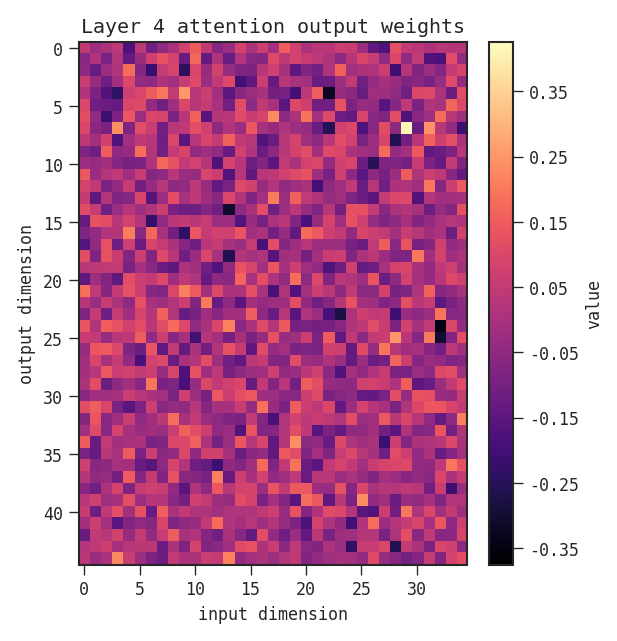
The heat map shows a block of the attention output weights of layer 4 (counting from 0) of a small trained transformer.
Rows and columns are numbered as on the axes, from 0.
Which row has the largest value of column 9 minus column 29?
4
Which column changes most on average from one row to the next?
29
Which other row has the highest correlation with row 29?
16
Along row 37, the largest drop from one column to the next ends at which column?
13
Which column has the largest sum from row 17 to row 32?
1
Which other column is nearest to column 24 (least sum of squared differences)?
18
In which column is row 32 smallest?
17
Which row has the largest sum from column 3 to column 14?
24
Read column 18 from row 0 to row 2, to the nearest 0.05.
0.15 0.05 0
